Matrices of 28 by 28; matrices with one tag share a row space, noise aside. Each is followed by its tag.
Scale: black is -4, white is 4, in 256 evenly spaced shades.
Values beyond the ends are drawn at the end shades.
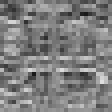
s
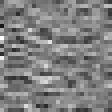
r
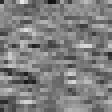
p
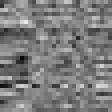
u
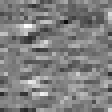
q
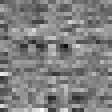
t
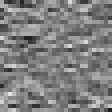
p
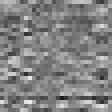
s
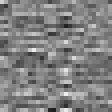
t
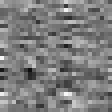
t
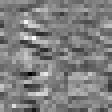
q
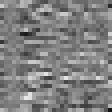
q
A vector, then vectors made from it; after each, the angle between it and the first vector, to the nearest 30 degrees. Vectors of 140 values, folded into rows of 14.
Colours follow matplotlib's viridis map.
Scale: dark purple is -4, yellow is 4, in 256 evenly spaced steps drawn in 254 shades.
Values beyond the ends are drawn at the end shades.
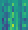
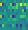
90 degrees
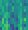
150 degrees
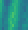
60 degrees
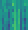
60 degrees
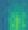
60 degrees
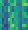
30 degrees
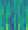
120 degrees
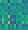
120 degrees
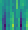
60 degrees
